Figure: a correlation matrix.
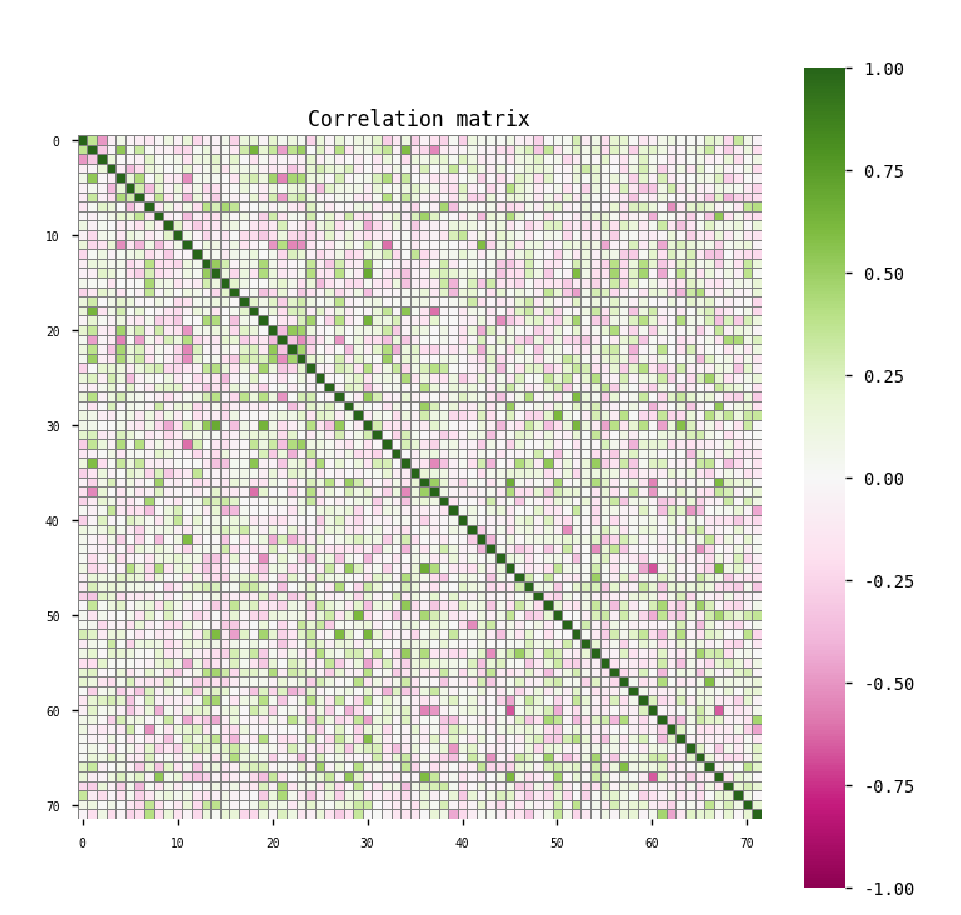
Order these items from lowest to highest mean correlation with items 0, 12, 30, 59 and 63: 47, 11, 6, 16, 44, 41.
16, 44, 6, 41, 11, 47
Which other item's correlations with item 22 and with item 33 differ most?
20
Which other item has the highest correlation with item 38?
7
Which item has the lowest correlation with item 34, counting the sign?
37
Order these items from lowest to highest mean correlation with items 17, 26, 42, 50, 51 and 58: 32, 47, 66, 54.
32, 47, 54, 66
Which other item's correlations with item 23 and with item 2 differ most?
1
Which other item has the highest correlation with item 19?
30
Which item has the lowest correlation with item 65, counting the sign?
43
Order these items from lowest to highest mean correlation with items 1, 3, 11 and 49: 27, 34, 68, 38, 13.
68, 38, 13, 27, 34
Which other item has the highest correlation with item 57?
66
